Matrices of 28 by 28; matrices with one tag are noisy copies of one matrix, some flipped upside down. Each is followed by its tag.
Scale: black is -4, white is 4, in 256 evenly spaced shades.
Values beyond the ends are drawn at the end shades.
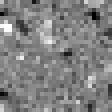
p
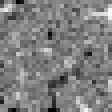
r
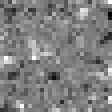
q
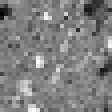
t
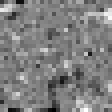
r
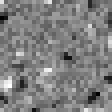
p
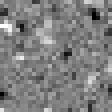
p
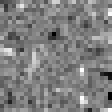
q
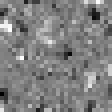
p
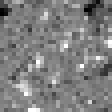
t
